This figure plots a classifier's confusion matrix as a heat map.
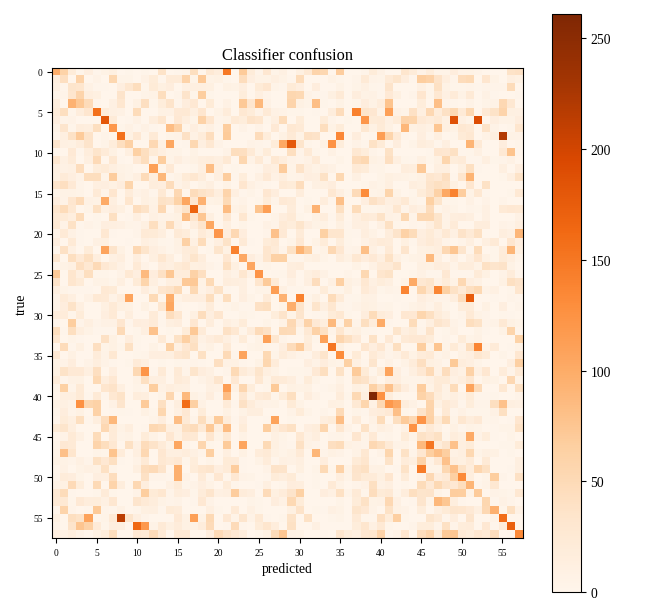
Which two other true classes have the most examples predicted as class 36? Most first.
31, 33
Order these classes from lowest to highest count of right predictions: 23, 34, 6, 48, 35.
48, 23, 35, 34, 6
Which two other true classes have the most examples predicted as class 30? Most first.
28, 22
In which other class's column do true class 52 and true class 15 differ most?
38
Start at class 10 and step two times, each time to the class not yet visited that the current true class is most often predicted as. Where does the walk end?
11
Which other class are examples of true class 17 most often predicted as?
26
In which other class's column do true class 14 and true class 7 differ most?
43
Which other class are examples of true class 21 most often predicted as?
16
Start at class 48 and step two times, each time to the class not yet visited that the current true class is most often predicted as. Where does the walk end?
51
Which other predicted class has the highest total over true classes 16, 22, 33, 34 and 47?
6
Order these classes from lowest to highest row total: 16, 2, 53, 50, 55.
2, 53, 50, 16, 55
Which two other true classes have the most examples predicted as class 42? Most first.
41, 55
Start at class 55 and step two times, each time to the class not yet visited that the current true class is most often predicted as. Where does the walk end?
35
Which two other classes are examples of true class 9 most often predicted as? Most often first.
29, 34
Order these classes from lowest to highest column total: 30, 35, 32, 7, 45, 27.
32, 27, 30, 7, 35, 45
